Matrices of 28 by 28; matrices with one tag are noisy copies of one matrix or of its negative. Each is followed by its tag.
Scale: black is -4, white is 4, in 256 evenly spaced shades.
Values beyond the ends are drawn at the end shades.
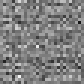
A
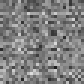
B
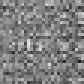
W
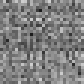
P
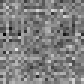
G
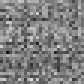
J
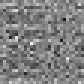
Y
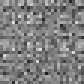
W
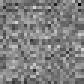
Y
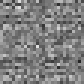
A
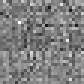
P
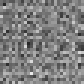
W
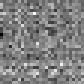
B
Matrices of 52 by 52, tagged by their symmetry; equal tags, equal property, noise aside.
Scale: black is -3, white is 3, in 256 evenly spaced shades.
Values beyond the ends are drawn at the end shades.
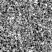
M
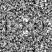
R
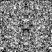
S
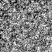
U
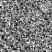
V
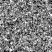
M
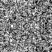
R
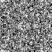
R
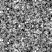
R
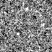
V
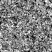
V
